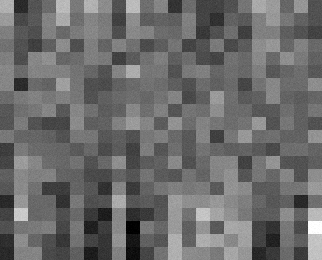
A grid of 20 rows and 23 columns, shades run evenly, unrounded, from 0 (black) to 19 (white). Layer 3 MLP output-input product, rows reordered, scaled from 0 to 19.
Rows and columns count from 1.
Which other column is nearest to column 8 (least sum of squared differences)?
7
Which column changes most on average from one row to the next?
16
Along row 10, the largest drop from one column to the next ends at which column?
20
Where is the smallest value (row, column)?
18, 10
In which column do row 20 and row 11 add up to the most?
23
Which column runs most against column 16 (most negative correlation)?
1
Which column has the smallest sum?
8
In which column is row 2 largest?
5
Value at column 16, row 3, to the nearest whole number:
6
